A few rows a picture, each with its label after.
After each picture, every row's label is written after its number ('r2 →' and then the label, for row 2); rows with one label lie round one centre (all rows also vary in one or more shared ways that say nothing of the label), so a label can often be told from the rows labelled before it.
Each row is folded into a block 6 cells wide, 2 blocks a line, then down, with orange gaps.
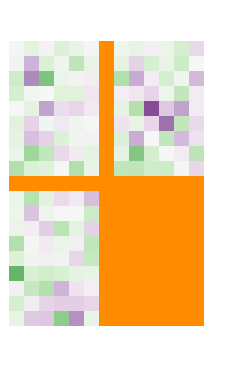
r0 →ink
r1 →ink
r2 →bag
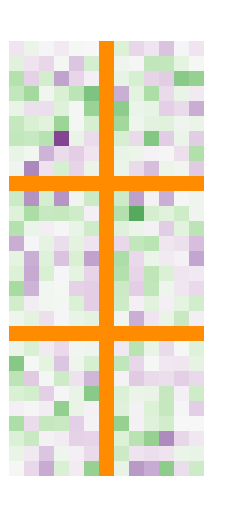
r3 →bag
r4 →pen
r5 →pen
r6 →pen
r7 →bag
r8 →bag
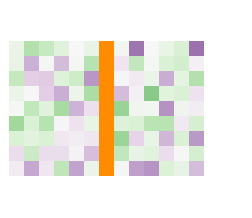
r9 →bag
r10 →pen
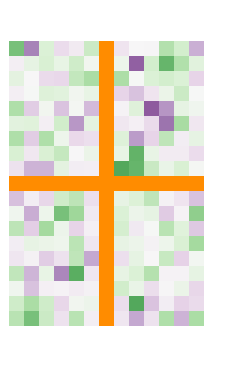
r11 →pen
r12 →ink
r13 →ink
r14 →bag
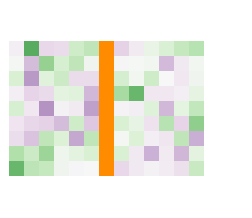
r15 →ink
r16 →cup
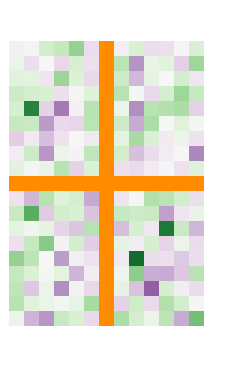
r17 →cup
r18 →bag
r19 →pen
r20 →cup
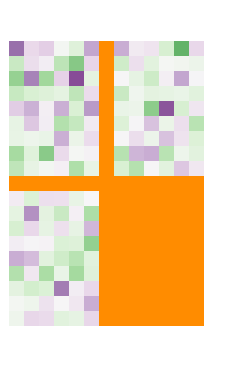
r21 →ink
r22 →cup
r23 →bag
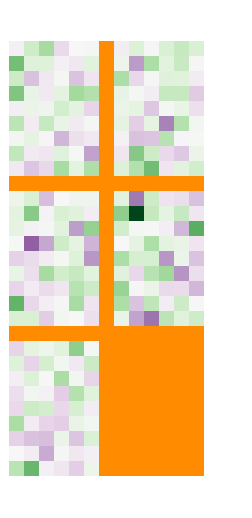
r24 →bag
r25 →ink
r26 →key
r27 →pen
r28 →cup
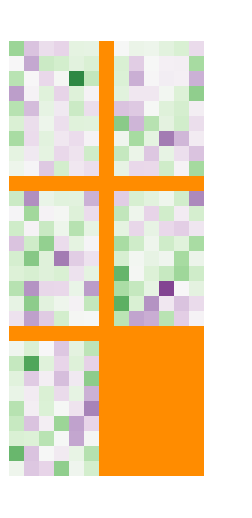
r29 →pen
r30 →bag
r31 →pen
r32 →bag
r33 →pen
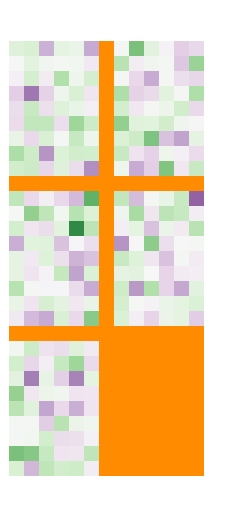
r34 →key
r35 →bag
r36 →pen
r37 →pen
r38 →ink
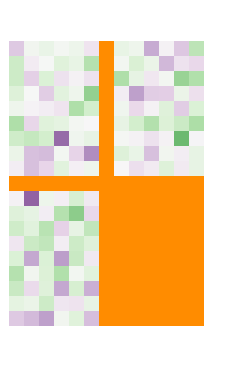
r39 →bag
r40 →key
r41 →pen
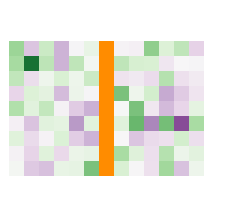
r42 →pen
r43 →cup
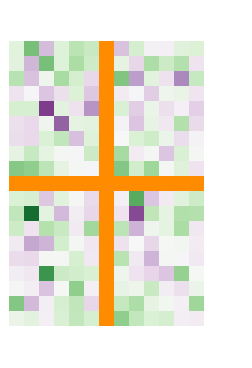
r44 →ink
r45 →ink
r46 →key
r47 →ink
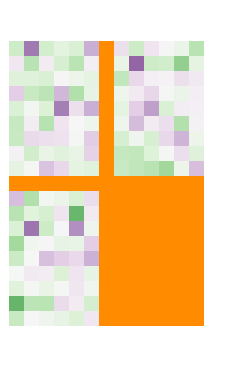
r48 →pen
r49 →ink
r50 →ink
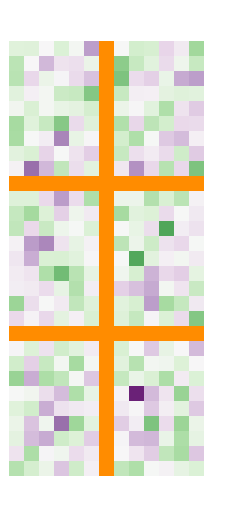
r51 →bag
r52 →bag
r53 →key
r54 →cup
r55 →ink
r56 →key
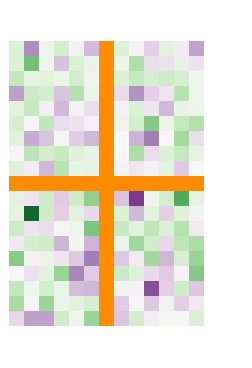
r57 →pen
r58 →key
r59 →pen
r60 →cup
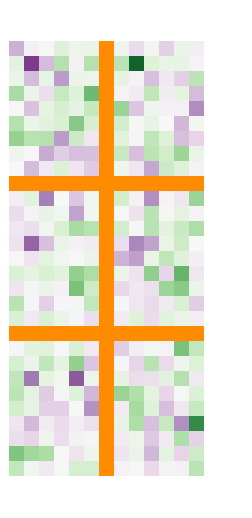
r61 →bag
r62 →pen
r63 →key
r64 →key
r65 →ink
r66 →cup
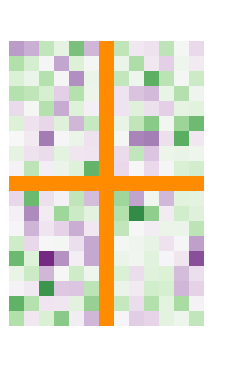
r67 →cup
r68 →key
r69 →ink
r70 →pen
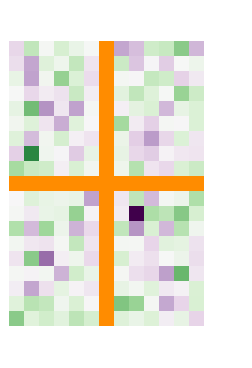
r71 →ink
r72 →cup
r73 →ink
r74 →ink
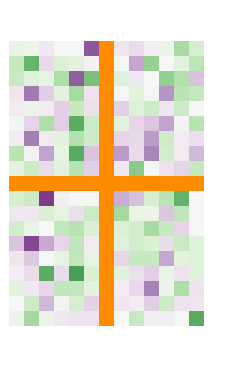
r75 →key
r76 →cup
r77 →key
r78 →cup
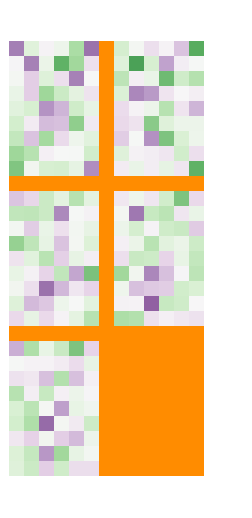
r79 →ink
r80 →key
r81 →cup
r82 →cup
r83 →cup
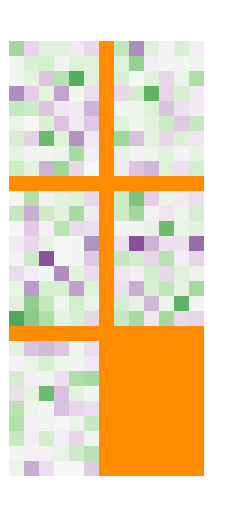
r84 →pen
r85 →pen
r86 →ink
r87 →key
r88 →pen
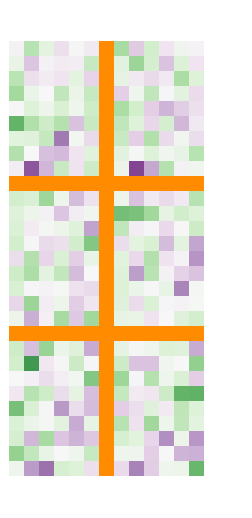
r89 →bag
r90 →pen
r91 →bag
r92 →pen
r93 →pen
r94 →bag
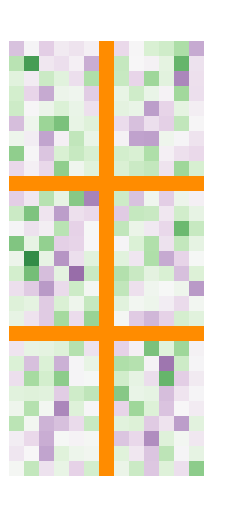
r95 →key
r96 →ink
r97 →cup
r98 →pen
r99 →cup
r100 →cup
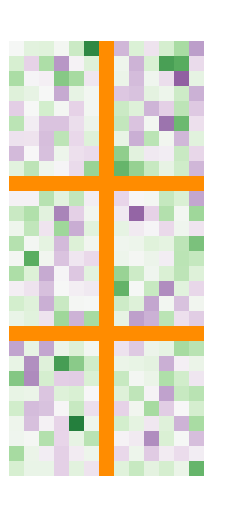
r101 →cup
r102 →ink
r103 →cup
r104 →bag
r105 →ink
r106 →cup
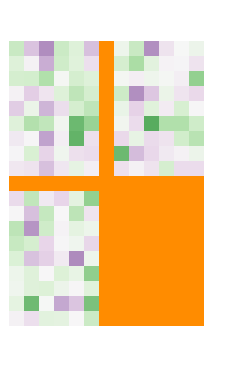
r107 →key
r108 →key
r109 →ink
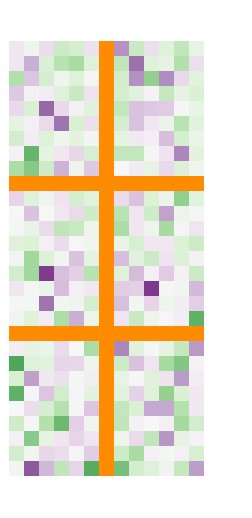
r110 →ink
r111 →ink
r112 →cup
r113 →cup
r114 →bag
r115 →ink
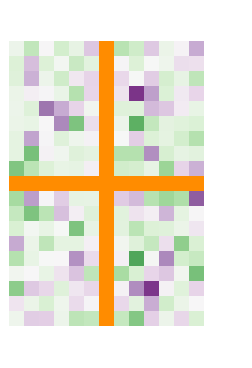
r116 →ink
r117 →key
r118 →pen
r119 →cup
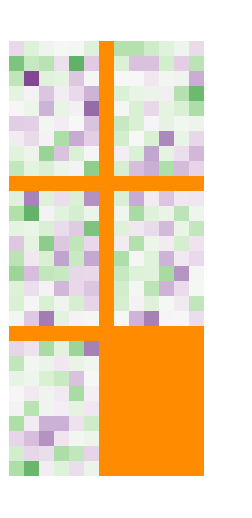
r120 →ink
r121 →bag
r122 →pen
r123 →pen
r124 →cup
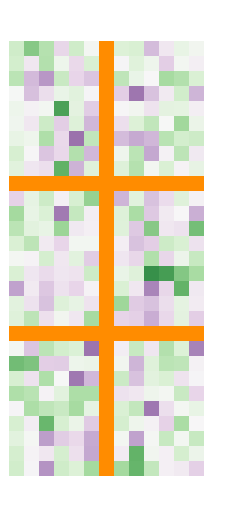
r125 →bag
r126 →key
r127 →cup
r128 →key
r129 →bag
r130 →ink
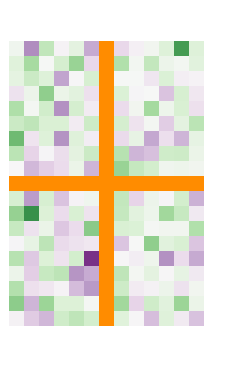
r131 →pen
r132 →cup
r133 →pen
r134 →pen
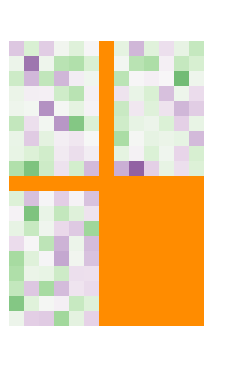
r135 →ink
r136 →pen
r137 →pen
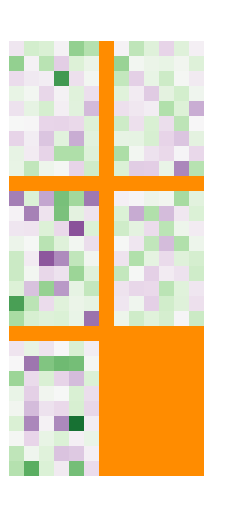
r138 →cup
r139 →bag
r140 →ink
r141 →cup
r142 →ink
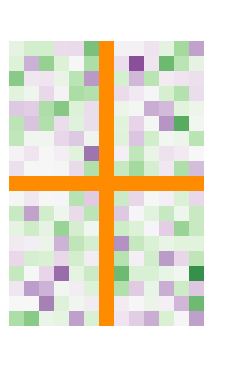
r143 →bag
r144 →ink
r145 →cup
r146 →pen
